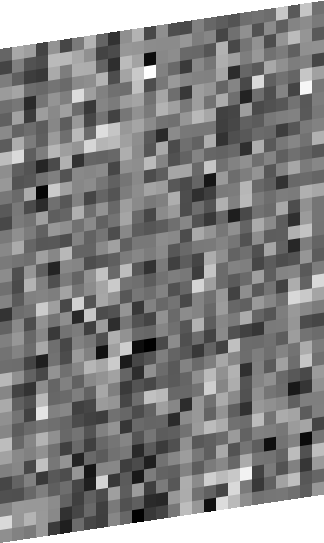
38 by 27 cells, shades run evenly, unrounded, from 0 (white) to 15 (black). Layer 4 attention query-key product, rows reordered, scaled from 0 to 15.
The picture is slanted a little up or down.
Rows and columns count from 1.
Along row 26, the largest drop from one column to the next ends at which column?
20
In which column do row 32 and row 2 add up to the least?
18
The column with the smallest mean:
19
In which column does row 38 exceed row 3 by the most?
12
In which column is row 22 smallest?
27
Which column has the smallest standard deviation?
23
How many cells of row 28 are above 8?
15
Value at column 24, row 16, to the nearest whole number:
5
